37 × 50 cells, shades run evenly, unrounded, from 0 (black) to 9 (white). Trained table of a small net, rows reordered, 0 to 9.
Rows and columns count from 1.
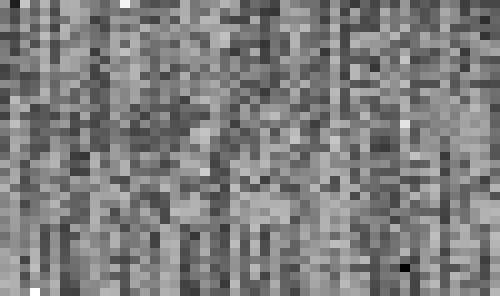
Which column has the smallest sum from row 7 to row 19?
10
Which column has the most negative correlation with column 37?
8
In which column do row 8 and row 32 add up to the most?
41
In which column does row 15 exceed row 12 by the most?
27
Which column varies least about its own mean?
16
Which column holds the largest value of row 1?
13
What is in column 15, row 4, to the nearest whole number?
6
